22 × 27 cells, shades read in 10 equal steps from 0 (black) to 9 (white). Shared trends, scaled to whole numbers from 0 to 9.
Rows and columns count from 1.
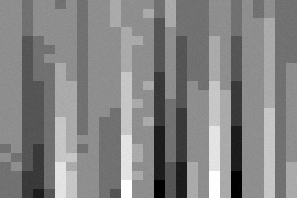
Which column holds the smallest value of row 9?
15
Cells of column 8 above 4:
6
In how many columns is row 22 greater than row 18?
5
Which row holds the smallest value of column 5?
22
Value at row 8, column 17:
3
